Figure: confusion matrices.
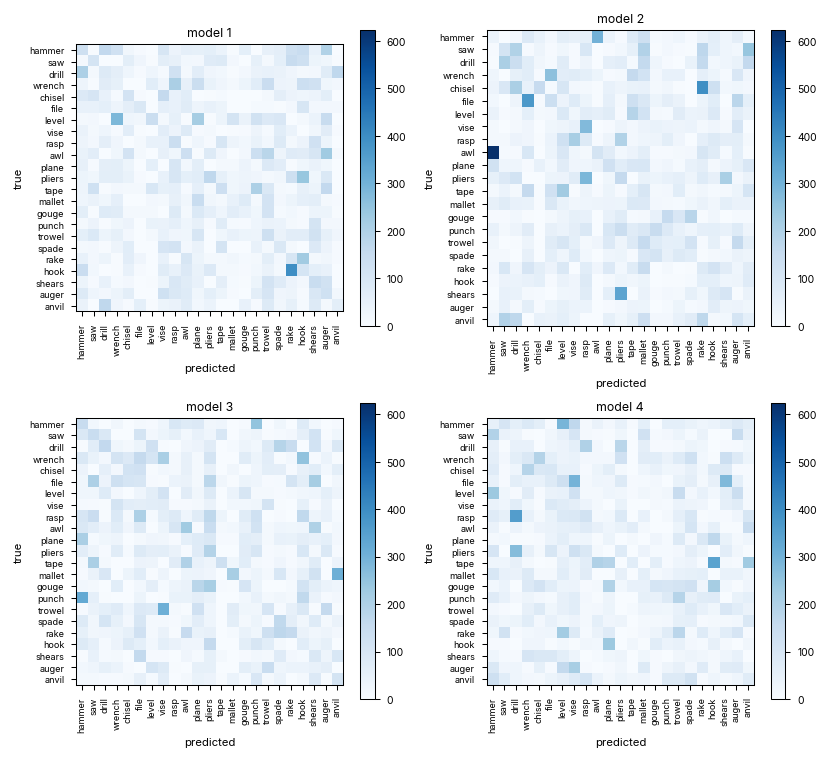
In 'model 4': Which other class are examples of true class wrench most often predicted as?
chisel
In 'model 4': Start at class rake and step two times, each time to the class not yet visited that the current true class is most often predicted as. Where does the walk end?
hammer
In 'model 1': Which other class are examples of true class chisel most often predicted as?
vise
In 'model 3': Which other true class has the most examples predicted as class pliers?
gouge
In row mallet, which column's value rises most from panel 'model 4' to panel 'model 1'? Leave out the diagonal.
plane
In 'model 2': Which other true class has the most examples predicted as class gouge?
punch
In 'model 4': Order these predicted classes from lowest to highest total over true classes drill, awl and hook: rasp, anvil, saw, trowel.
saw, trowel, anvil, rasp
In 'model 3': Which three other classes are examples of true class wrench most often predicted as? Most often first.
hook, vise, file
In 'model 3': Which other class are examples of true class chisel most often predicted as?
file
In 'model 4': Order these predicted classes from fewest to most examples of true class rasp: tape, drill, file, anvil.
tape, file, anvil, drill
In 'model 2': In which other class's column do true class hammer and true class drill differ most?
awl
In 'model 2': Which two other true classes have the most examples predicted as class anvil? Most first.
saw, drill
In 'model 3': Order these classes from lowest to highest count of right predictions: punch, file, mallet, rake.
punch, file, rake, mallet
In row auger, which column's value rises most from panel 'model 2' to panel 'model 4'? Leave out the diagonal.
vise
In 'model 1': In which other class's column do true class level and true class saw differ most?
wrench
